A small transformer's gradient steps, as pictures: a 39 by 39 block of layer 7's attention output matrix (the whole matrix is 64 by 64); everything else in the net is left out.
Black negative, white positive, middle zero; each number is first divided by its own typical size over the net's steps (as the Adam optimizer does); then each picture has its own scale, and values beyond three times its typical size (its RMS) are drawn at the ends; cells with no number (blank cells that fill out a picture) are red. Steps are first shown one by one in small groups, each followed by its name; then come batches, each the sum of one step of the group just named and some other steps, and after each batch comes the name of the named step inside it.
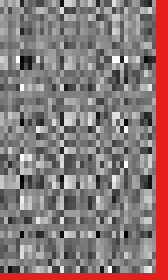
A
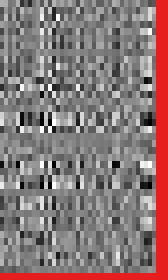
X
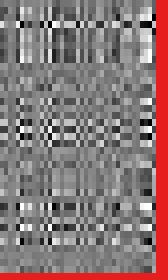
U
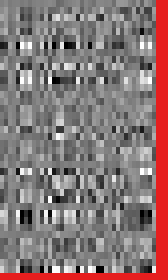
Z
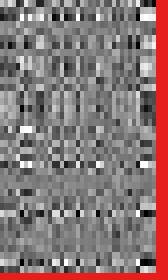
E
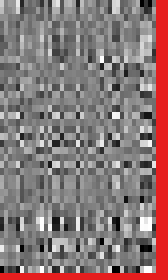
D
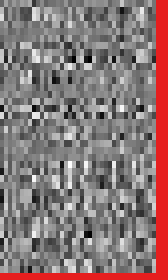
Z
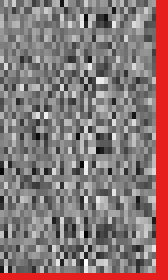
A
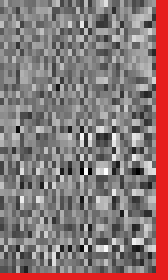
X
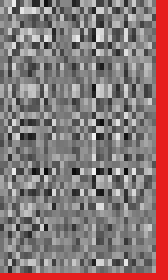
U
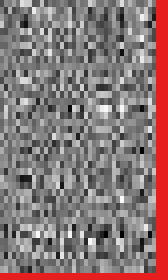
U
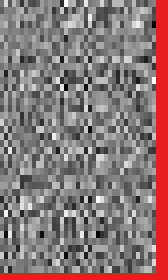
A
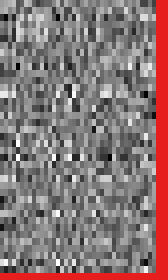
E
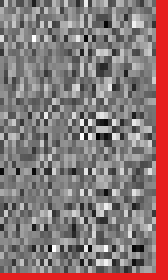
D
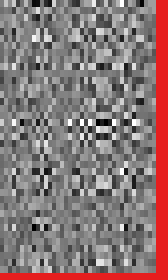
A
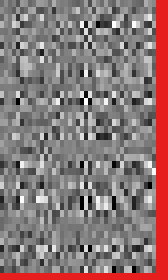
X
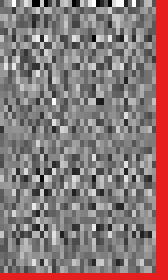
A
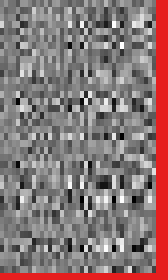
X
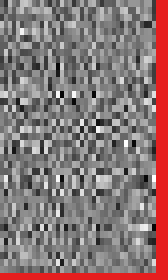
U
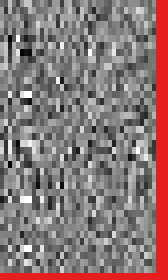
A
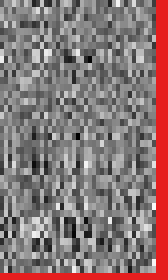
D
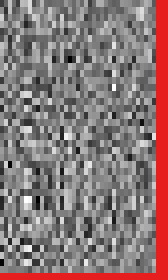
U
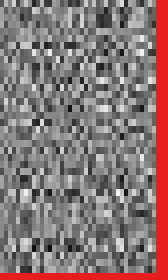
Z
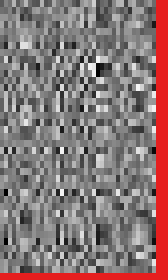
Z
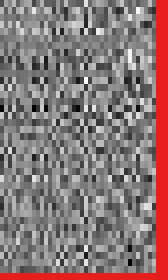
U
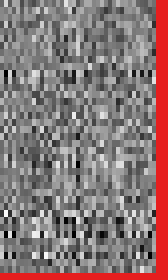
D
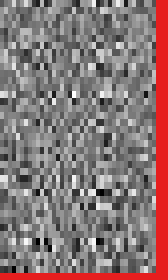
D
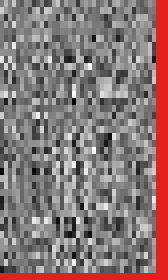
D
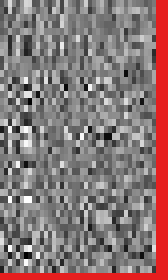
D
